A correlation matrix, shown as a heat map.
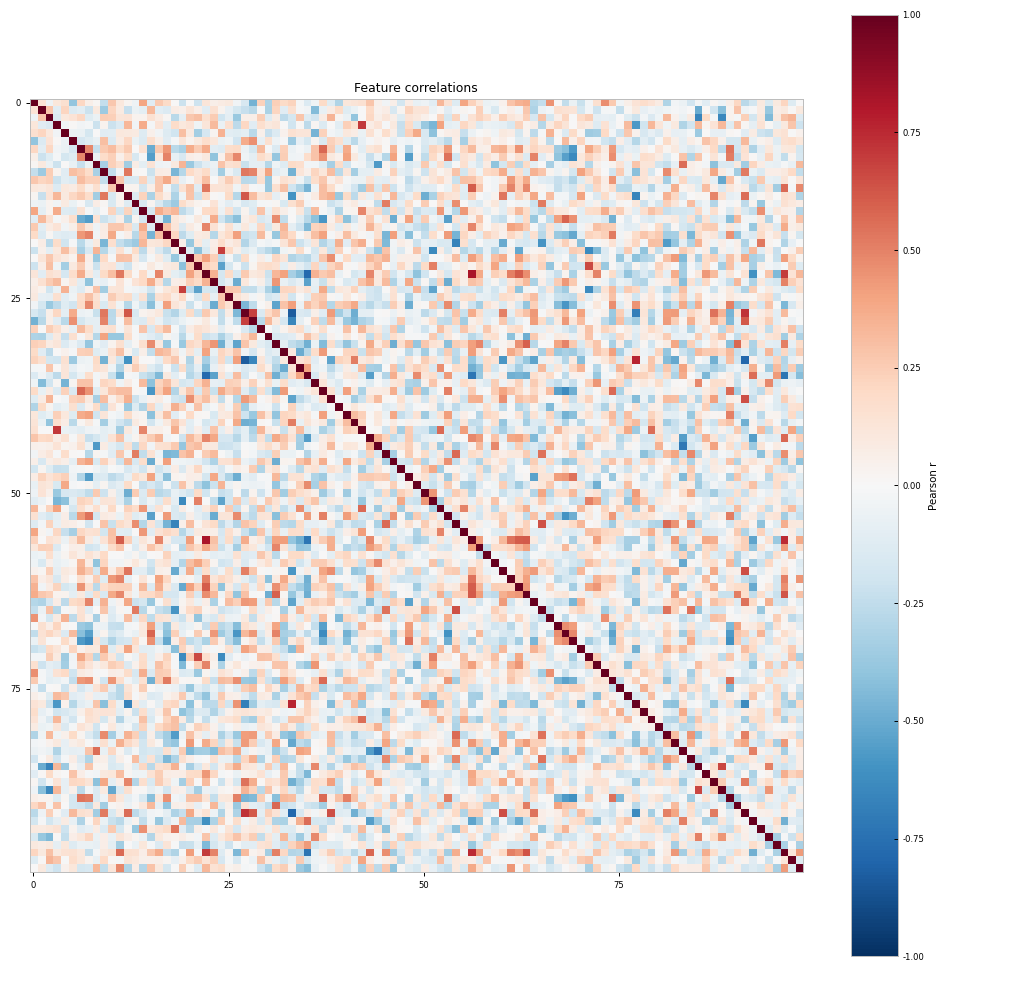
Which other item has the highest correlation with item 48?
69
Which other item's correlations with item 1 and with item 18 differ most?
85
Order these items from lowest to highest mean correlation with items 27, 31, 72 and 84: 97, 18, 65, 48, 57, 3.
18, 97, 3, 48, 65, 57
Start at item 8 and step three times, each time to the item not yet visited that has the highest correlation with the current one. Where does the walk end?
35
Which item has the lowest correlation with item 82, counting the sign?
33
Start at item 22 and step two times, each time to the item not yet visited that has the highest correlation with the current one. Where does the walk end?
96
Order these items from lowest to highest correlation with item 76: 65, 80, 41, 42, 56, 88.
56, 65, 80, 88, 41, 42
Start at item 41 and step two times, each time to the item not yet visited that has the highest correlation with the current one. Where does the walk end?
77
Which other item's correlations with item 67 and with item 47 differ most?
42
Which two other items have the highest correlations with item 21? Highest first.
71, 51
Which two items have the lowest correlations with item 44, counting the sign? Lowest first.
83, 8
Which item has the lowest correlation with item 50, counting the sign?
12
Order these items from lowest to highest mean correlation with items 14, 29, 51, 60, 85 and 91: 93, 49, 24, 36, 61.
24, 49, 61, 93, 36
